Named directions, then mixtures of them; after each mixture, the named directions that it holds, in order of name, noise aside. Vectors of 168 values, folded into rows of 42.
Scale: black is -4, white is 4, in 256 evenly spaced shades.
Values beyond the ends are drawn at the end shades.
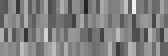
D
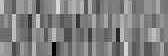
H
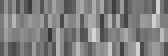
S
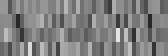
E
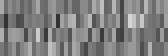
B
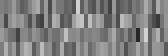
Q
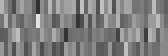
H, Q.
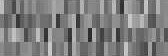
B, H.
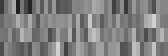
E, H, S.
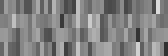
Q, S.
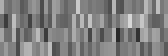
B, H, Q.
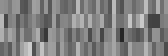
B, E, Q.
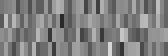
D, H, S.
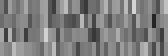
D, S.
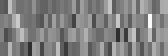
E.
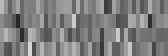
B, E.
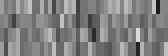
Q, S.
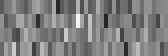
H, Q.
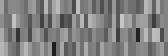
H, Q.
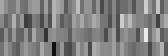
D, H, Q.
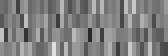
B, D.
